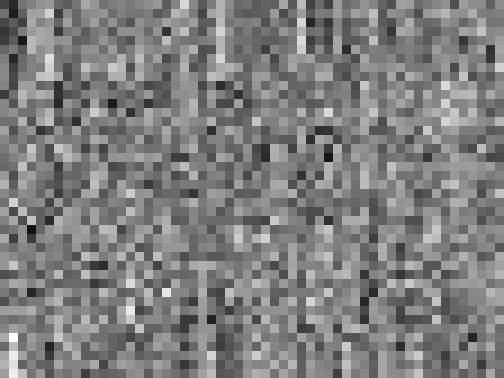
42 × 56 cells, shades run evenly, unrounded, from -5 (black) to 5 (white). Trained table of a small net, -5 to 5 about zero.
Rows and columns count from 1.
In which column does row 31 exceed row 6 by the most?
39
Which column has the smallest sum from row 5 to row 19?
2
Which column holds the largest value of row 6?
34
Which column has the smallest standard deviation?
28
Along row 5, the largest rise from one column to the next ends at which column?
4
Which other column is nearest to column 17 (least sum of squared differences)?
26
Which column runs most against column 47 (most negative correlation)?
49
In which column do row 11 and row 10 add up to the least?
7
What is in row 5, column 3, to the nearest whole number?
-4
